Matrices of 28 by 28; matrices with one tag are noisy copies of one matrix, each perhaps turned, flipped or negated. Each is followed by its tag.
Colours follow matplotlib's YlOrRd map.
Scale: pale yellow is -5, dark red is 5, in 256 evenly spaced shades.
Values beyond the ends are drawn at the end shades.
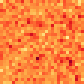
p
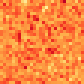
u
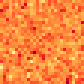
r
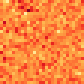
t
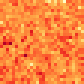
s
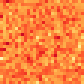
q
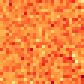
t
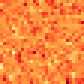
r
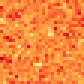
u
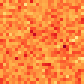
u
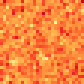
p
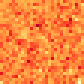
p
